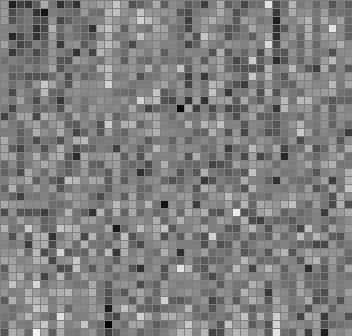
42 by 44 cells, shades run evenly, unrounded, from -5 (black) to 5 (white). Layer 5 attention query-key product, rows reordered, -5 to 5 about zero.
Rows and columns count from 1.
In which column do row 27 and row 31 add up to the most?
30
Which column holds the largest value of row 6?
34
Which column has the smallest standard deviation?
22
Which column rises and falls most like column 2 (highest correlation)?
5
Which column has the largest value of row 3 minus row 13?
26
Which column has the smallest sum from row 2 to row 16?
35
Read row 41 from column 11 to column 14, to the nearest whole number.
3 0 -1 -5
